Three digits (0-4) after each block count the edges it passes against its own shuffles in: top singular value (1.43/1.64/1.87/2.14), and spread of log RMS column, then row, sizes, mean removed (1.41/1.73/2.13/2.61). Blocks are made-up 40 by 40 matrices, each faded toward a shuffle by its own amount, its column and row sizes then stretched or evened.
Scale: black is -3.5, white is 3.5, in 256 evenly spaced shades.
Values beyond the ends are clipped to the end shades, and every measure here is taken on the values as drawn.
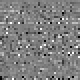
0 0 4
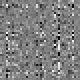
2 4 2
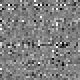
1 1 3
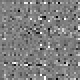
1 2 3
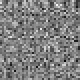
3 1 1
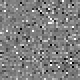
1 1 1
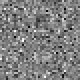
2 0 1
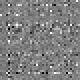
2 2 3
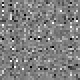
1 2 2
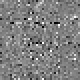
1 2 2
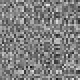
4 1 2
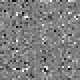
1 2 1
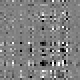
4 4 4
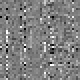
3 4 1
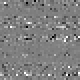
2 0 4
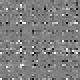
2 3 4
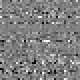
0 0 4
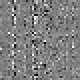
3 4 0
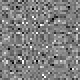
4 0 0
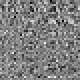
3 0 2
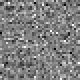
2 0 0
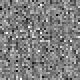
0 1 0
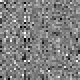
3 2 0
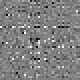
3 2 3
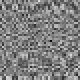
3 0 2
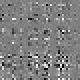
2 4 4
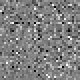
2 1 1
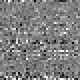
3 1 4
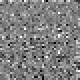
2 1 2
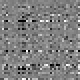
3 2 4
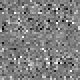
1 0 3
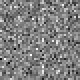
2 0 0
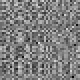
4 1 1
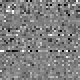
2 0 4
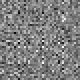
3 2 0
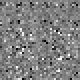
0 1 3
